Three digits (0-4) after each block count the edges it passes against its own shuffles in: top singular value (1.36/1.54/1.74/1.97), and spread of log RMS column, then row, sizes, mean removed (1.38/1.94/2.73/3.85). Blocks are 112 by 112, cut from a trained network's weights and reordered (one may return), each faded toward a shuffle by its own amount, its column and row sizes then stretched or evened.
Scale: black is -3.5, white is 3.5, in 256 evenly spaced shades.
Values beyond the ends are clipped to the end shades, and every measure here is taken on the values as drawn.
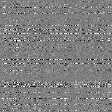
3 2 4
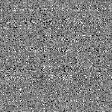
1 2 3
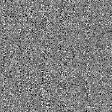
0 3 2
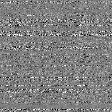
0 1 4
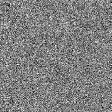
3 1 0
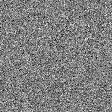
0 0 0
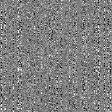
1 4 0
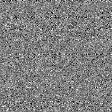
2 1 3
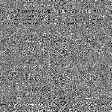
3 2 3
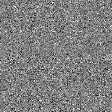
0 2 3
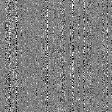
1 4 0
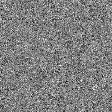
1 1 1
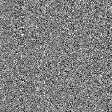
3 2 0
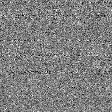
2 0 2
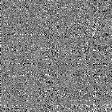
1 3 3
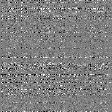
2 3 4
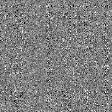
1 3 2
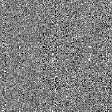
4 3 1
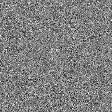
0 1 1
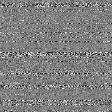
4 0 4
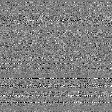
4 0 4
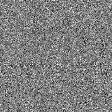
1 1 1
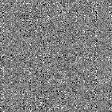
1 3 2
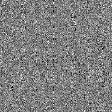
3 3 0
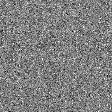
0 1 1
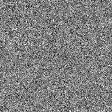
1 1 1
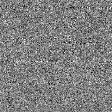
0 1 2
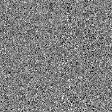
1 2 1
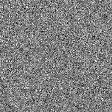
3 1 1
